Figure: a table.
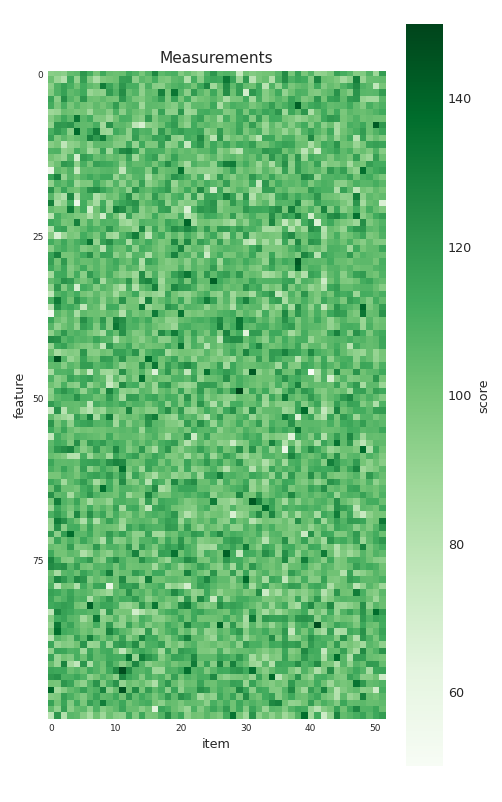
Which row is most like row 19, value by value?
1
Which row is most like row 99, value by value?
52
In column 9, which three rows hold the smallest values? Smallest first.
79, 48, 47
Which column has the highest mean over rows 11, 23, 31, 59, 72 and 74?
27
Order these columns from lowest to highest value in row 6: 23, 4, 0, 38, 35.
0, 4, 38, 23, 35
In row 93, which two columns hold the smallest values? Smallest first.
51, 35
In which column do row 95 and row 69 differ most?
11
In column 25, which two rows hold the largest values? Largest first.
32, 66
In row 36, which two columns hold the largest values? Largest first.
48, 14
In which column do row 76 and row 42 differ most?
20
